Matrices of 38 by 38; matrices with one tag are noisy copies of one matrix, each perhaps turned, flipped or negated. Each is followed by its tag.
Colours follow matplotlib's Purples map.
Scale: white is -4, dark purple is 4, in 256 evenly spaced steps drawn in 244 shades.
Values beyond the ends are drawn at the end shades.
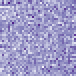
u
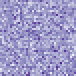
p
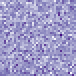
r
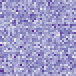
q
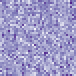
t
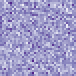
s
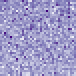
u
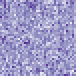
t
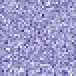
s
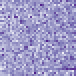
u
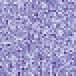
q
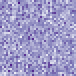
q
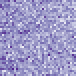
u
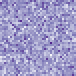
r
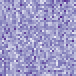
t
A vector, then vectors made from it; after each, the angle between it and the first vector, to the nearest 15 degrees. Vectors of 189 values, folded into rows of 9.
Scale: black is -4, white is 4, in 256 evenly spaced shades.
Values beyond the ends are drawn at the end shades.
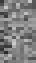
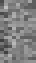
15 degrees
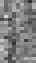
135 degrees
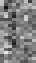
150 degrees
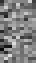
15 degrees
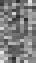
75 degrees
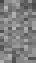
45 degrees
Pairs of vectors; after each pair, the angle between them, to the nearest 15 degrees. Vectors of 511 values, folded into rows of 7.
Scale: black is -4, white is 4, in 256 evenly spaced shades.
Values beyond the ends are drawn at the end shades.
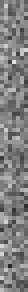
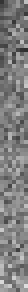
135 degrees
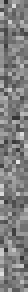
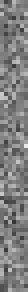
45 degrees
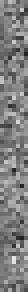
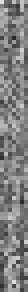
75 degrees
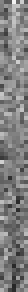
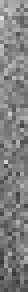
75 degrees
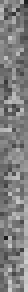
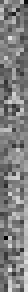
15 degrees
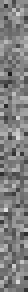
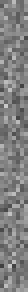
135 degrees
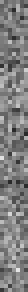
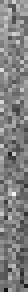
75 degrees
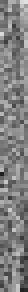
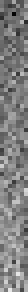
75 degrees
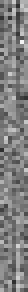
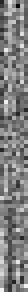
75 degrees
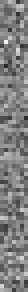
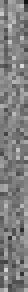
75 degrees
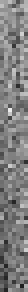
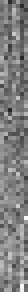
120 degrees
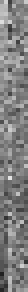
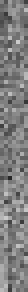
135 degrees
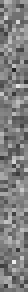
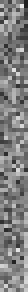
135 degrees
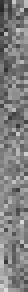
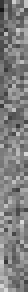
15 degrees
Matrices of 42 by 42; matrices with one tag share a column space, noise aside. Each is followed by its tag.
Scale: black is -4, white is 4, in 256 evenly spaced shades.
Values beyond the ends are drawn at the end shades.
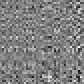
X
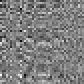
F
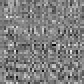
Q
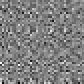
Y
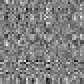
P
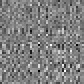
Q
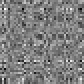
P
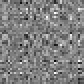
P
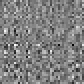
Q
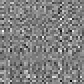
X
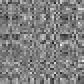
P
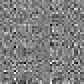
Y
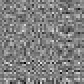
Y
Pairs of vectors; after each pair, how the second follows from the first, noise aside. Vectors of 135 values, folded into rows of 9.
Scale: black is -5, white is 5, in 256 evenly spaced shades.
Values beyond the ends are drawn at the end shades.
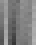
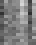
reversed, negated.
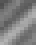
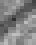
reversed, negated.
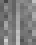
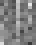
reversed.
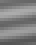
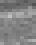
wrapped around, negated, partly zeroed.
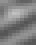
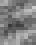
wrapped around, negated.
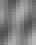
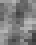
negated.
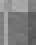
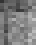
negated.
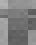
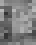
wrapped around, negated.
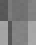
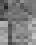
copied.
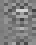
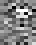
scaled up.
